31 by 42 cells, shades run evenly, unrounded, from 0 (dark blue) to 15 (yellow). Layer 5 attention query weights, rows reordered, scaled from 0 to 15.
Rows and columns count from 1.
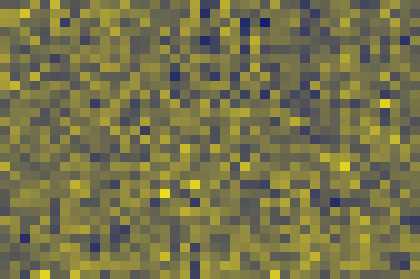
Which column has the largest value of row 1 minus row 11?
23
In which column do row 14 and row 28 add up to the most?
30
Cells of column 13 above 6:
23
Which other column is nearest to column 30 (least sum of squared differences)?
16
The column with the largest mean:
35
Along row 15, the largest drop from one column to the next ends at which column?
15
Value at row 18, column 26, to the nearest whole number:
9
